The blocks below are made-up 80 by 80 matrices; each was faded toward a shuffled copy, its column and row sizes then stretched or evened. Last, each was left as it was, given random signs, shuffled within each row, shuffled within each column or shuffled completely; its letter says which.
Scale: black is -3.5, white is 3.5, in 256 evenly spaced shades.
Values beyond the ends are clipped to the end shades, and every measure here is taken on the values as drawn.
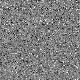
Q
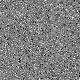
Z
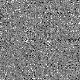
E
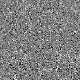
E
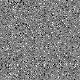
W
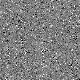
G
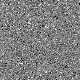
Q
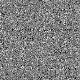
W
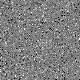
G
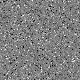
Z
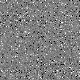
W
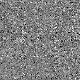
W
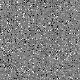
E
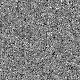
Z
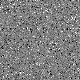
Q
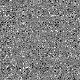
E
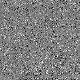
W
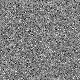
Z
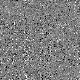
W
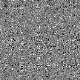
E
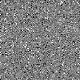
E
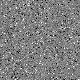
Q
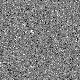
Z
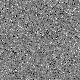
Z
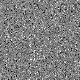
G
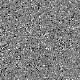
W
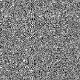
E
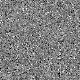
G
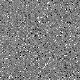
E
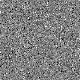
G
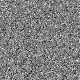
Z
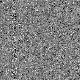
G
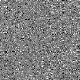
E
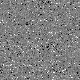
Q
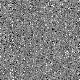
G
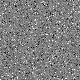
Z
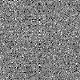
E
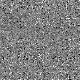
W
